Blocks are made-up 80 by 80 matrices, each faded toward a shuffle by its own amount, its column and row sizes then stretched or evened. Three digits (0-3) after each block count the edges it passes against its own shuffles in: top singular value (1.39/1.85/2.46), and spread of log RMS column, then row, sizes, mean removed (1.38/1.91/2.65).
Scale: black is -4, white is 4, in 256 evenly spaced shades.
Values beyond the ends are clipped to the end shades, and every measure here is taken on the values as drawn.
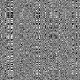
3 3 1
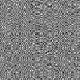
3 0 2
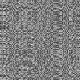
3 2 1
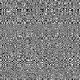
3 1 3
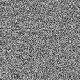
2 0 0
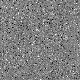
1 0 0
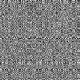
3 0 3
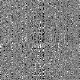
2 3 0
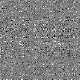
1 2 3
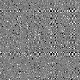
3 2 2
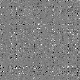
1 2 2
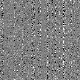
1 3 0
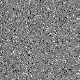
1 1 0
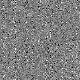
0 2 1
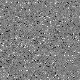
0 0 2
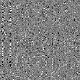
2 2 1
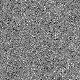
1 0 0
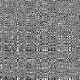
3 3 3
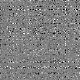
1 2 3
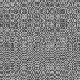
3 0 0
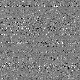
1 0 3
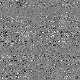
0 1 3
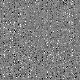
0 2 1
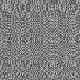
3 0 1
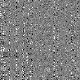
2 3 1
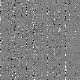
1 3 1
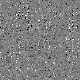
0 2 1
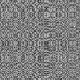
3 3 0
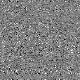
1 1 2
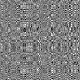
3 3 1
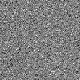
2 0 0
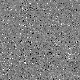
0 1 2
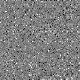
2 1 1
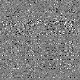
1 1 3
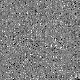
1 1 1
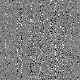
1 3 0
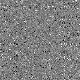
1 1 1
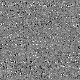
0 0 2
